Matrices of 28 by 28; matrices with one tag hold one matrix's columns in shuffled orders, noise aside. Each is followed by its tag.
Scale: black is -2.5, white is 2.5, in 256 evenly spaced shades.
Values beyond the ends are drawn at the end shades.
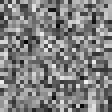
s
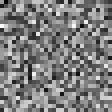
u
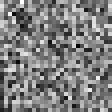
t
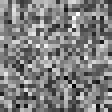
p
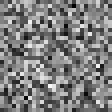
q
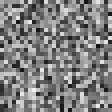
s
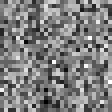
s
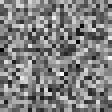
q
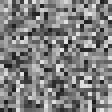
s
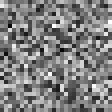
q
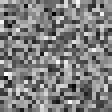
q
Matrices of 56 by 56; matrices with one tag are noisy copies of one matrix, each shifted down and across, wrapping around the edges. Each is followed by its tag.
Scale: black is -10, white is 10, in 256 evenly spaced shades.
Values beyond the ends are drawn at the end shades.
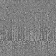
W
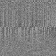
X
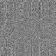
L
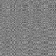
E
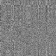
L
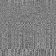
X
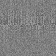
W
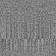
X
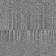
X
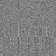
L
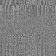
X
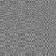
E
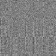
L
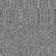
L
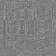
L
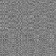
E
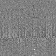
W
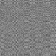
E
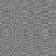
E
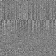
X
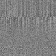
X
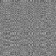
E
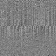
X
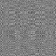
E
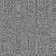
L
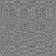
E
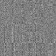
L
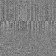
X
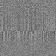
X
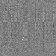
L
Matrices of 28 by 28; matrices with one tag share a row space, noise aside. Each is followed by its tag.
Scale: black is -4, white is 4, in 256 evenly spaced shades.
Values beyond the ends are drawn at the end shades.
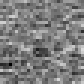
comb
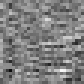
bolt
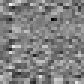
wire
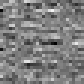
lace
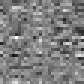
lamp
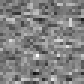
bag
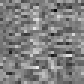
bag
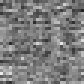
comb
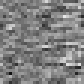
bolt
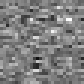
bag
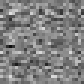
wire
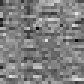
lace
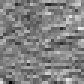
bolt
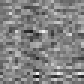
bag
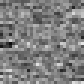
comb
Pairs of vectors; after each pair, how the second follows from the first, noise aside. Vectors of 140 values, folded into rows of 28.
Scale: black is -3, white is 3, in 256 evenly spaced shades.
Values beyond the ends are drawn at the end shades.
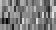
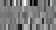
wrapped around, partly zeroed.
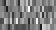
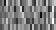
shuffled.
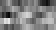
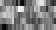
wrapped around.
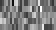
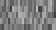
wrapped around, negated, shrunk.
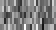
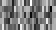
reversed.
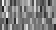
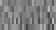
reversed, negated, shrunk.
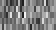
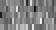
wrapped around, negated, partly zeroed.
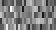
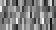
shuffled.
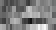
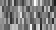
shuffled.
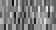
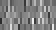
wrapped around, negated, partly zeroed.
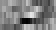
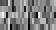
shuffled.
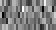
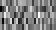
wrapped around.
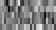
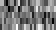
copied.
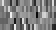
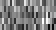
shuffled.
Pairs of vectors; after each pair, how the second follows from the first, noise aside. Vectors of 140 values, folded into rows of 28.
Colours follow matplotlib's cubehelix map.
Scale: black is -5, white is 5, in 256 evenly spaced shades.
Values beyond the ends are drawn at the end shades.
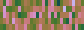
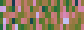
shuffled.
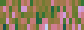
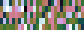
wrapped around, scaled up.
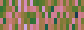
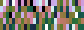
negated, scaled up.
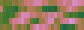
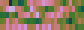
reversed.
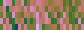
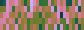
wrapped around.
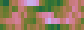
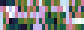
wrapped around, scaled up.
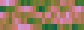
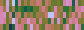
shuffled.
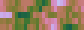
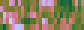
wrapped around.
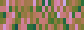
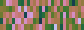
shuffled.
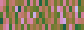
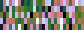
wrapped around, scaled up.
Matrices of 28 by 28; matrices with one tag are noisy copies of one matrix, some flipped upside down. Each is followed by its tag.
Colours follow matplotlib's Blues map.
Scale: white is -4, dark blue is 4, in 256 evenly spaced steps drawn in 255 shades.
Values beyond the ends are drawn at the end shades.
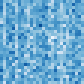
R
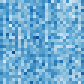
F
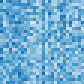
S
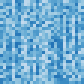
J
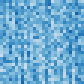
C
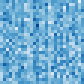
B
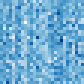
J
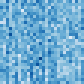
F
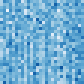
C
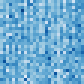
C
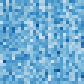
B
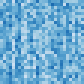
J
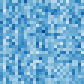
R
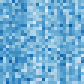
S
